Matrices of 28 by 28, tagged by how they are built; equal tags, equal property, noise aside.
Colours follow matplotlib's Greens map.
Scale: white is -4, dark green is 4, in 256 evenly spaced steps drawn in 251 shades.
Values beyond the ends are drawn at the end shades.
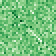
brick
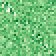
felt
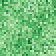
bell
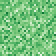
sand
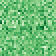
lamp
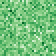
brick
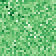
felt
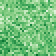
bell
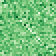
brick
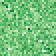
brick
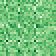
lamp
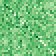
brick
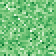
brick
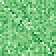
brick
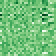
lamp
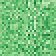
lamp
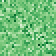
felt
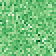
felt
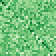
brick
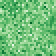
bell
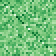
brick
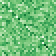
brick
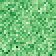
sand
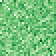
brick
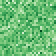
sand
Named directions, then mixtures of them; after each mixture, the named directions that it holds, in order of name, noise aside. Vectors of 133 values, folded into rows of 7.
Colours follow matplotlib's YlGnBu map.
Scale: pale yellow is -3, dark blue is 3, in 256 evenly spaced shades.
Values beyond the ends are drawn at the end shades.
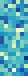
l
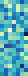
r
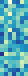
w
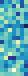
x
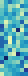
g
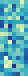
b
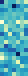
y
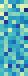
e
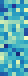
e, r, y.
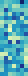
b, r.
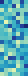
x.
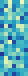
b, w.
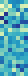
e, l.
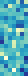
l, x.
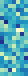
l.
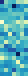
y.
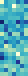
y.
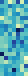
l, w.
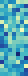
g, l, y.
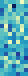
b, g, y.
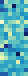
r, y.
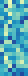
b, l, w.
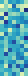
e.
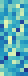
g.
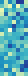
e, r, x.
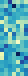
g, w, y.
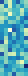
e, w, x.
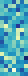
l.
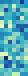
b.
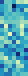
b, y.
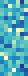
l, r, x.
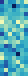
y.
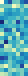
g, w, y.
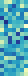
e, g, x.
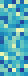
l.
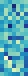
b, x.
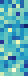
x.
